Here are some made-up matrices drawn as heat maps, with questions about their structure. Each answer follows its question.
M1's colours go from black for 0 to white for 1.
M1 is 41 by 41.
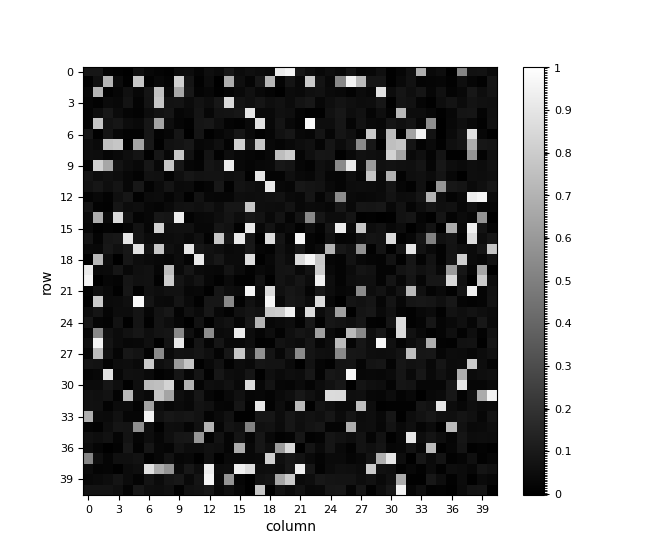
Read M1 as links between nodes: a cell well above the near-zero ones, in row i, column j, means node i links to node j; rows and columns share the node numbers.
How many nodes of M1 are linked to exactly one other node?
1
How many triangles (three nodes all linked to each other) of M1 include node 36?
0
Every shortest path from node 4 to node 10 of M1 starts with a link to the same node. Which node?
node 16
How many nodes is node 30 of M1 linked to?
6
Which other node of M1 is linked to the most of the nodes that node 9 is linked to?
node 1
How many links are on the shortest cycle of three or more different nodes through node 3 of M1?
5
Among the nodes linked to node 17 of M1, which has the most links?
node 7
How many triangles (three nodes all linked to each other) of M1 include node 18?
3
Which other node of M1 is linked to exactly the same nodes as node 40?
node 24
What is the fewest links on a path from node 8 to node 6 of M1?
2
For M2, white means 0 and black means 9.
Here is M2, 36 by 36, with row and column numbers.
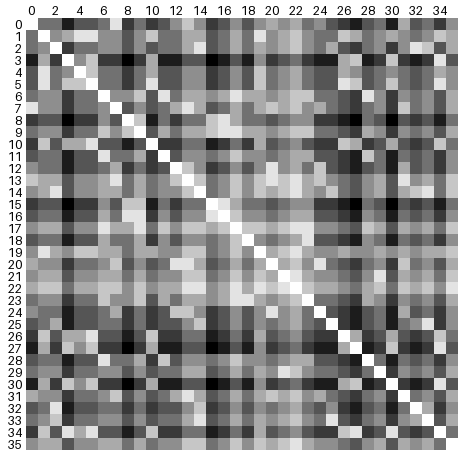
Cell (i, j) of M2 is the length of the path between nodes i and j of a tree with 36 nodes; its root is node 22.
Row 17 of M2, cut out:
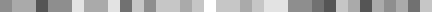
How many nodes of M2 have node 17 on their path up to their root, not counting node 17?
9
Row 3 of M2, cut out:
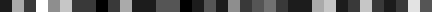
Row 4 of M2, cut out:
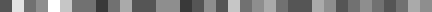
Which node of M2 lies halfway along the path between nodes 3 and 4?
5
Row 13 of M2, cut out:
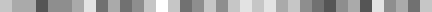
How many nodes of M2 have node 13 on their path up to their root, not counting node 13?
6
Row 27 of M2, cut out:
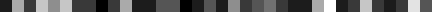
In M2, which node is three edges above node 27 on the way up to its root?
1
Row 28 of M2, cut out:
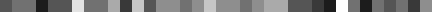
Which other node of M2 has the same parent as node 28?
11
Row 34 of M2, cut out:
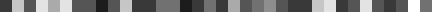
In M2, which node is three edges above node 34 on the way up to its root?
19
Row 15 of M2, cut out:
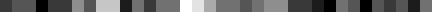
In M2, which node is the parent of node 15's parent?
9
